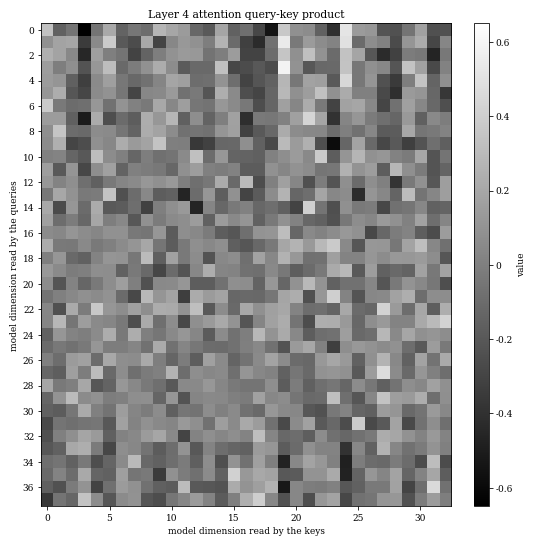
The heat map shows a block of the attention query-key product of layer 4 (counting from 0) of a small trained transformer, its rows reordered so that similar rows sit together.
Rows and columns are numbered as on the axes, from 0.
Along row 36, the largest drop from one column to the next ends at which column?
19
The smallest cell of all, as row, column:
0, 3
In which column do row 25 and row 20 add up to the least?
23
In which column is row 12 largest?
16
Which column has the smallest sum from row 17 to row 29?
25
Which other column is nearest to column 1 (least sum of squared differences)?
8
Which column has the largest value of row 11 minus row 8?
28
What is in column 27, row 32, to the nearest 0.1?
0.2
